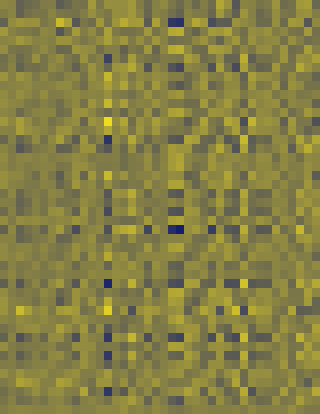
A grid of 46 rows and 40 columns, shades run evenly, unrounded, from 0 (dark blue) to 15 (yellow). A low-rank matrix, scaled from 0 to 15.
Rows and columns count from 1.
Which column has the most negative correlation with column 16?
36
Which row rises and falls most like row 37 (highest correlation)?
44
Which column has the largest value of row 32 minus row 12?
31
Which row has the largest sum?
35
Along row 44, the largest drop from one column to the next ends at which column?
32
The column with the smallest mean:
30
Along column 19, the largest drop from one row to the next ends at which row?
26
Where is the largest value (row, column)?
14, 14
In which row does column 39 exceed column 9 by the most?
17
